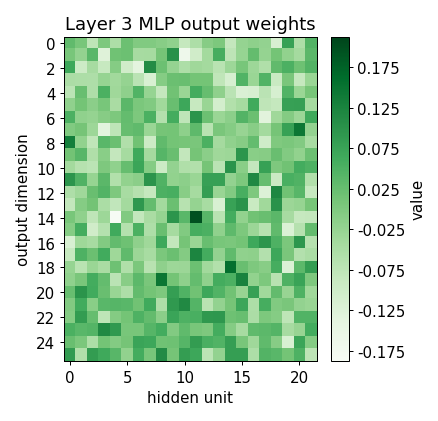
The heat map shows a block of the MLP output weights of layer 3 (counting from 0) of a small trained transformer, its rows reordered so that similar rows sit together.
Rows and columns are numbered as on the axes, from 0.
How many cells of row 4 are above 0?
8
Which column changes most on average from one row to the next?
20
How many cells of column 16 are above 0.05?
4
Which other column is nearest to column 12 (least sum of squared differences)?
1
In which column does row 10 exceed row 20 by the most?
17
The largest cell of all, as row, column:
14, 11
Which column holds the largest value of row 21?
10
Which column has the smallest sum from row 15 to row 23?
19
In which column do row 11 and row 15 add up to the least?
2
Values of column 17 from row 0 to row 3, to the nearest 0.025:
-0.025 -0.025 -0.05 0.05
